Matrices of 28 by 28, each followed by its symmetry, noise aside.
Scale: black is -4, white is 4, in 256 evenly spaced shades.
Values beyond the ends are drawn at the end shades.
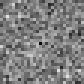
symmetric across the other diagonal.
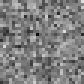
antisymmetric.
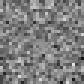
mirrored left to right.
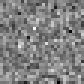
no symmetry.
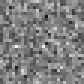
antisymmetric.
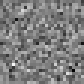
mirrored left to right.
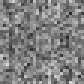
mirrored top to bottom.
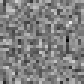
mirrored top to bottom.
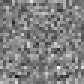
mirrored left to right.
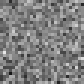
antisymmetric.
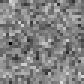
no symmetry.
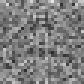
mirrored left to right.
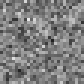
antisymmetric.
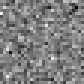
antisymmetric.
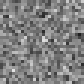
symmetric across the other diagonal.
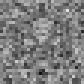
mirrored left to right.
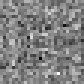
mirrored top to bottom.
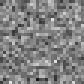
mirrored left to right.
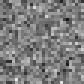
no symmetry.
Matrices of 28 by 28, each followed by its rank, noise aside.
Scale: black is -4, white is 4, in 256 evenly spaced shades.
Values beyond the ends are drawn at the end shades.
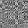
four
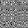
three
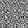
four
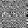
four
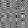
two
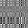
one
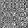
four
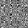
four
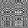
two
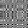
two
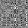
four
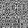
six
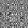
four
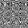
four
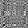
three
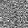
six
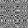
three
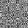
six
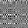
two
